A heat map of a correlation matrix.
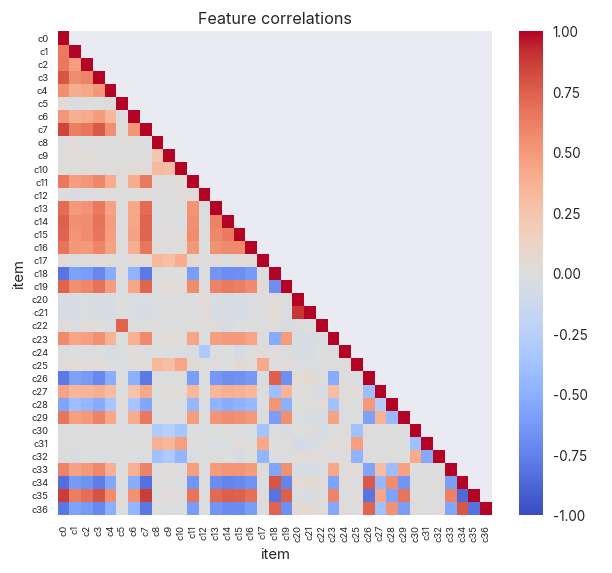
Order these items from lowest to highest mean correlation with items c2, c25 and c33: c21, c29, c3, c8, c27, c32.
c32, c21, c8, c27, c29, c3
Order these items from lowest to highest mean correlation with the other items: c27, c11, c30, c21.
c30, c21, c27, c11
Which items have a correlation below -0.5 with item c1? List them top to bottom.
c18, c26, c34, c36
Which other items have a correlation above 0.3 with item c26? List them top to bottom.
c18, c28, c34, c36
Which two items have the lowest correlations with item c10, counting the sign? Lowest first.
c32, c30
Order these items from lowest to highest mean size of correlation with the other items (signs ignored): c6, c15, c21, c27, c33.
c21, c27, c6, c33, c15
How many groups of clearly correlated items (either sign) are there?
5
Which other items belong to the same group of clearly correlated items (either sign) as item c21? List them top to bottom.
c20
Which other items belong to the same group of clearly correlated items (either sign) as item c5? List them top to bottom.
c22
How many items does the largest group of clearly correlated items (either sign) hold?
23
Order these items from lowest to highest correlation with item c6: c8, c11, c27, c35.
c8, c27, c11, c35
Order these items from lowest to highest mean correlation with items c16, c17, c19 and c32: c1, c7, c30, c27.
c30, c27, c1, c7
